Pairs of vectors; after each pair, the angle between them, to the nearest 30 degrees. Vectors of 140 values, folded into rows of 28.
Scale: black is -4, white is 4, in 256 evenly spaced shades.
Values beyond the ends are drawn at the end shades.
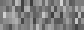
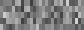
30 degrees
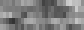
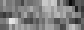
150 degrees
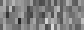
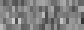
120 degrees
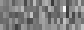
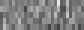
120 degrees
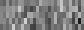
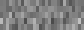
120 degrees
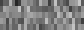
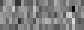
60 degrees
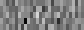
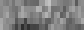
60 degrees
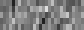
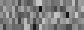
120 degrees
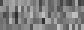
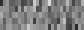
90 degrees
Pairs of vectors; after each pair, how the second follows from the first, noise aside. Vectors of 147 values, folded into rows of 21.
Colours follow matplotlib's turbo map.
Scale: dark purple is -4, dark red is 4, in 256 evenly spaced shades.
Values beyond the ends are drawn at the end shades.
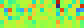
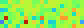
reversed, negated, partly zeroed.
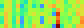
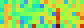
copied.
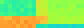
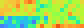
negated.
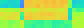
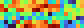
wrapped around, scaled up.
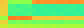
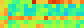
copied.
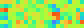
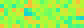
reversed, negated, shrunk.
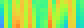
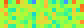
reversed, negated, partly zeroed.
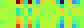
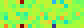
reversed, negated, partly zeroed.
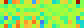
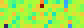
reversed, negated, partly zeroed.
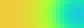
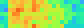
wrapped around.
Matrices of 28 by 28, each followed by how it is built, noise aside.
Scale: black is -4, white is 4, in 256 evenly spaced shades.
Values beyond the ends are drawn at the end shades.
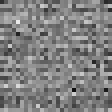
blocks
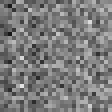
repeating rows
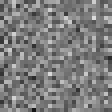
repeating rows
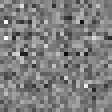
uneven rows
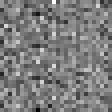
repeating rows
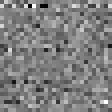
uneven rows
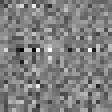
low rank
